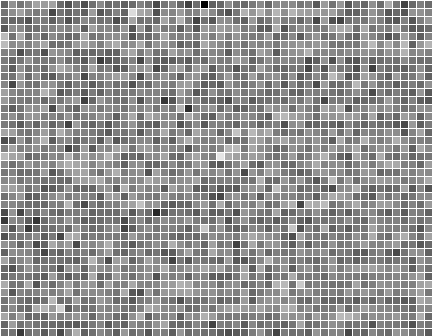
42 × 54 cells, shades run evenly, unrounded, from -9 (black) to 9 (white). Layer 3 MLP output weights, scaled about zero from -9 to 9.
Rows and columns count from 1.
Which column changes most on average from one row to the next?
9
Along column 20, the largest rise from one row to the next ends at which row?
28
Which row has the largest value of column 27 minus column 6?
32
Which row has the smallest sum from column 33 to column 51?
16
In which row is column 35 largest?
24
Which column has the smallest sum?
52
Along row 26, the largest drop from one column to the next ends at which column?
38
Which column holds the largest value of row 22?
15
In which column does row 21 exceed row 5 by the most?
49
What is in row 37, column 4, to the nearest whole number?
0
